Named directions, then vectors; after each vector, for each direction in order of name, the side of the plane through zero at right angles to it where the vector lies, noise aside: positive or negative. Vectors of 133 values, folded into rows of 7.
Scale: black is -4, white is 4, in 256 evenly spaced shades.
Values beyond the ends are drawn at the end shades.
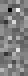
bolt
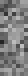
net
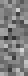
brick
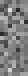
negative, negative, positive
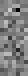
negative, negative, negative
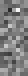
positive, positive, positive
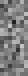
negative, positive, positive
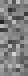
positive, negative, negative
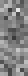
positive, positive, negative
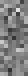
positive, positive, negative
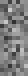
negative, positive, positive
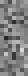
negative, positive, positive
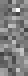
positive, positive, positive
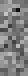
negative, negative, negative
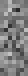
negative, negative, negative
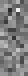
positive, positive, negative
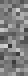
positive, positive, positive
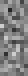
positive, negative, negative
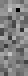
negative, negative, negative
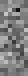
negative, negative, negative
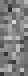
positive, negative, positive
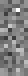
positive, positive, positive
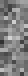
positive, negative, positive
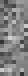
positive, negative, positive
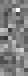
positive, positive, positive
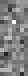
positive, negative, positive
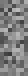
positive, positive, positive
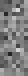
positive, positive, positive
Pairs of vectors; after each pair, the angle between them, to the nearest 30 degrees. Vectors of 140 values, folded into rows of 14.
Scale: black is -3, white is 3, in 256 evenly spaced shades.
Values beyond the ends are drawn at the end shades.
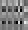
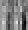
120 degrees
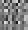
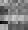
120 degrees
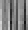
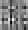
60 degrees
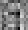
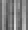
90 degrees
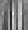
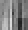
150 degrees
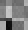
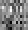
60 degrees
